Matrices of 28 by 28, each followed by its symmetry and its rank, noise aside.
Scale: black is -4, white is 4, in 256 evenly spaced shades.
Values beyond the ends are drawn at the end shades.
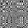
no symmetry, rank three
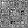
symmetric, rank four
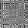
antisymmetric, rank two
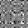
no symmetry, rank two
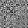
symmetric, rank four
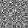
symmetric, rank four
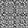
no symmetry, rank three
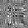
no symmetry, rank two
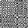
symmetric, rank four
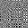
antisymmetric, rank two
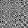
symmetric, rank four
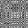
no symmetry, rank two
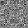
no symmetry, rank four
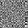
no symmetry, rank three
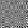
antisymmetric, rank two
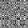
no symmetry, rank three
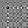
symmetric, rank two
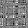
antisymmetric, rank two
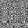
no symmetry, rank four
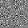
no symmetry, rank three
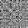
symmetric, rank four
